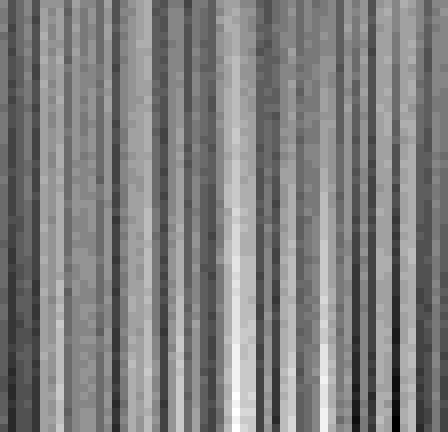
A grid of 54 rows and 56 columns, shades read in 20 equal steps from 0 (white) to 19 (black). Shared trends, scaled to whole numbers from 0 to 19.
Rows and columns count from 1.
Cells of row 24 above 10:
21
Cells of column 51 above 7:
1
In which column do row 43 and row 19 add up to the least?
30
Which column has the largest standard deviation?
50
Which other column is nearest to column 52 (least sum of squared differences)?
29
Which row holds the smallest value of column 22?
45
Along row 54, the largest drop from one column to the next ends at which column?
51
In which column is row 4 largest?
2
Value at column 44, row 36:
9
